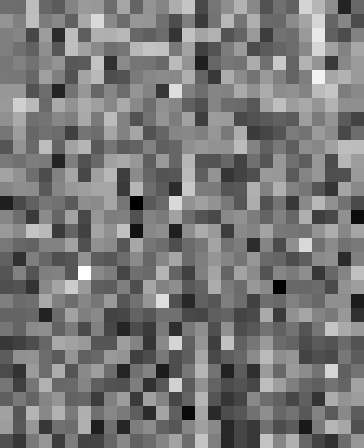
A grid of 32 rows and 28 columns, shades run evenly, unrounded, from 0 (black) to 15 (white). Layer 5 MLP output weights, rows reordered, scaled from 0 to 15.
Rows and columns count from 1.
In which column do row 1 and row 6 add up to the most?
25
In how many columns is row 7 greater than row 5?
16
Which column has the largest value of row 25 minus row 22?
14
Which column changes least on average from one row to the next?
19
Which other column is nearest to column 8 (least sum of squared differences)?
24
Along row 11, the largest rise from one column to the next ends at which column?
4
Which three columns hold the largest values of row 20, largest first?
7, 28, 13
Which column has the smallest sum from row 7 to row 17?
5
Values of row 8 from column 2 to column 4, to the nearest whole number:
12 11 6
